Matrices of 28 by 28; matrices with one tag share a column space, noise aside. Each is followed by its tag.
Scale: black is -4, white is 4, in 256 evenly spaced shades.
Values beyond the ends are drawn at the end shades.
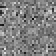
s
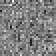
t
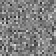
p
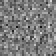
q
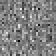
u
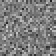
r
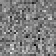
p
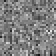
u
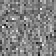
q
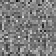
t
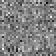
t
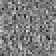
q
